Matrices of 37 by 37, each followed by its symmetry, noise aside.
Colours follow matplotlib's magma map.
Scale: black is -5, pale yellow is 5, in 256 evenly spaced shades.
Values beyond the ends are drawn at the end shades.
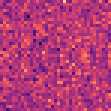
mirrored top to bottom.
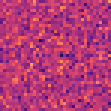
mirrored top to bottom.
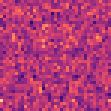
mirrored left to right.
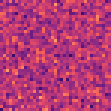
mirrored top to bottom.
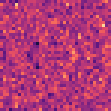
mirrored top to bottom.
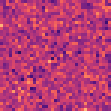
symmetric across the other diagonal.
